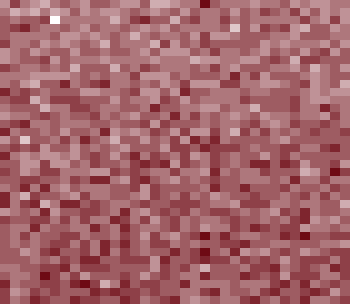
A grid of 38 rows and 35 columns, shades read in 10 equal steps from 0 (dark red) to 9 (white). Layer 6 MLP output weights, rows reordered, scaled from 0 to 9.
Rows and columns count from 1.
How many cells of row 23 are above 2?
25
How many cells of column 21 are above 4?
7
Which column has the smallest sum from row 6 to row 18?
9
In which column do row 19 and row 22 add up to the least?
34
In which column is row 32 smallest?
21
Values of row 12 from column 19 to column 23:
1 3 3 4 4
